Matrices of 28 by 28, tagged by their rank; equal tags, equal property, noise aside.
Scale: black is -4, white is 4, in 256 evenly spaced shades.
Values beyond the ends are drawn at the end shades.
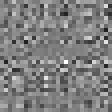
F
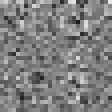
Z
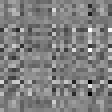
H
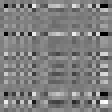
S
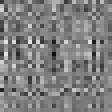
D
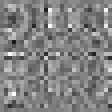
F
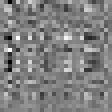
H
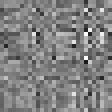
D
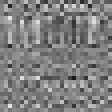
D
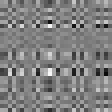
S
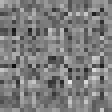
D
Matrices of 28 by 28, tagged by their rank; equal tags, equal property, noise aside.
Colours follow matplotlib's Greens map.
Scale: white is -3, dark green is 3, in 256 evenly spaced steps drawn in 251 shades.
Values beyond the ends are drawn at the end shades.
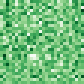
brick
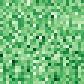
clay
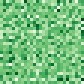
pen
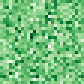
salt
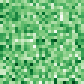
pen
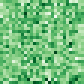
salt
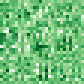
brick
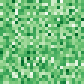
salt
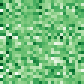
brick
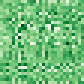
pen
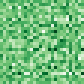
brick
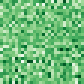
pen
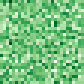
salt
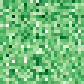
clay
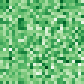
pen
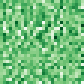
brick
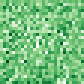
salt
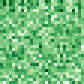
clay
